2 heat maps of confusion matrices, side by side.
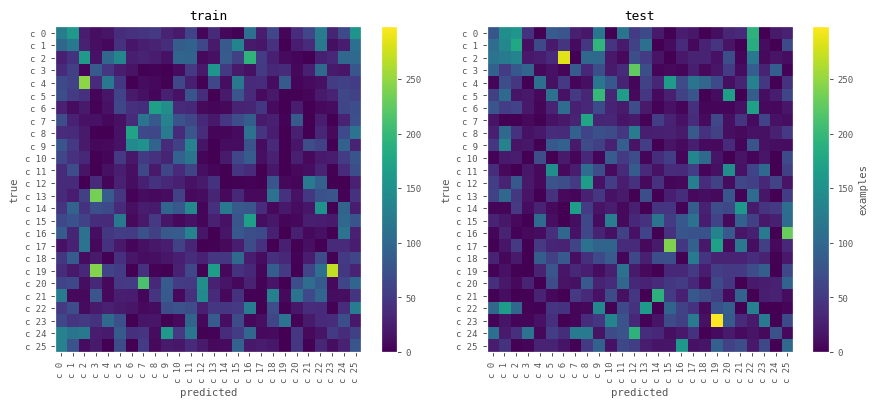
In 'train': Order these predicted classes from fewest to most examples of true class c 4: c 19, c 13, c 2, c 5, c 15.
c 5, c 13, c 19, c 15, c 2
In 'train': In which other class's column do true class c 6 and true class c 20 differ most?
c 7
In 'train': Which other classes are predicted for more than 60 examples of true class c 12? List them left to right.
c 18, c 21, c 22
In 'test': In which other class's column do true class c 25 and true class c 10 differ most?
c 16
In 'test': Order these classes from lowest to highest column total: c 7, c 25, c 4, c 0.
c 4, c 7, c 0, c 25
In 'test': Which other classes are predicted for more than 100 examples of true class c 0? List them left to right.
c 1, c 2, c 9, c 11, c 22
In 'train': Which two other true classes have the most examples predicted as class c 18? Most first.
c 21, c 13
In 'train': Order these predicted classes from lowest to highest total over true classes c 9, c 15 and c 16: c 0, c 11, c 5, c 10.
c 10, c 5, c 0, c 11
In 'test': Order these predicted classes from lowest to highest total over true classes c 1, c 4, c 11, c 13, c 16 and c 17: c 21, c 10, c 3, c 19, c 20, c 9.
c 3, c 21, c 10, c 20, c 19, c 9
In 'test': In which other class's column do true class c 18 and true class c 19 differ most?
c 11
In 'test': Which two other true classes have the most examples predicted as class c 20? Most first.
c 5, c 11
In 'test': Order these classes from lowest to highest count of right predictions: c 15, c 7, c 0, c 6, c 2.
c 7, c 15, c 0, c 6, c 2
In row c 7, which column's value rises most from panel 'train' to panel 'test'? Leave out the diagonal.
c 8
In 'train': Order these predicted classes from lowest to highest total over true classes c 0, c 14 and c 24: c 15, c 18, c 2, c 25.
c 18, c 15, c 2, c 25
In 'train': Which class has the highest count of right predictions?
c 2
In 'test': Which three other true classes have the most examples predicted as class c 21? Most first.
c 14, c 17, c 15
